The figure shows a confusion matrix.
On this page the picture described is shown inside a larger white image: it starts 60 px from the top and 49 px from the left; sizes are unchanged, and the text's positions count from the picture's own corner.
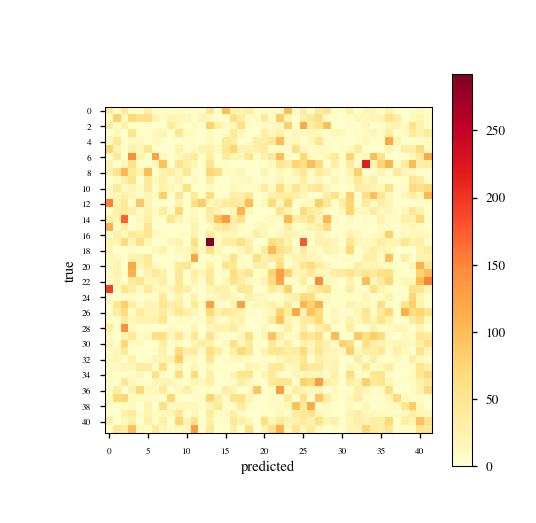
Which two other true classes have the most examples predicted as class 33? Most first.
7, 22
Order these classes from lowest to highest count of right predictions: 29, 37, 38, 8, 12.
8, 38, 37, 12, 29
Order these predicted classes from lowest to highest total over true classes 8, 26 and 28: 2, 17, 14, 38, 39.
17, 39, 14, 38, 2
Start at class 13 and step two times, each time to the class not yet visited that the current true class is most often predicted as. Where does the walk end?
25
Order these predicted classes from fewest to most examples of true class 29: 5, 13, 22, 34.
5, 22, 13, 34
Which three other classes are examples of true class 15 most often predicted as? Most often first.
0, 28, 5
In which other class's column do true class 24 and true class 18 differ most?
21
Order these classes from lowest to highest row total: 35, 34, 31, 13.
34, 13, 35, 31
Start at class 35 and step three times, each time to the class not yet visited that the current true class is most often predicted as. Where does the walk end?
41
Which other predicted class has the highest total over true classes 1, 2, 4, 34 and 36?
22
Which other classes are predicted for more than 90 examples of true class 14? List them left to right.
2, 15, 23, 28
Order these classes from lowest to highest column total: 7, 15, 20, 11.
20, 15, 7, 11
